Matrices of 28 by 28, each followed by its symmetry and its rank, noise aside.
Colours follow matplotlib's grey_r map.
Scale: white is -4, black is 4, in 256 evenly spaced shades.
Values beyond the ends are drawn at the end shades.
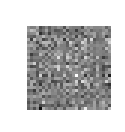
no symmetry, rank six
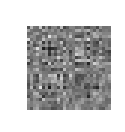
symmetric, rank four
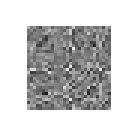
symmetric, rank six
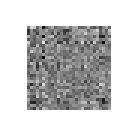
no symmetry, rank five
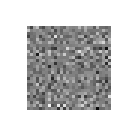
antisymmetric, rank six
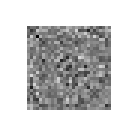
symmetric, rank five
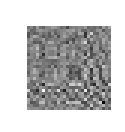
no symmetry, rank four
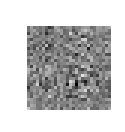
no symmetry, rank six
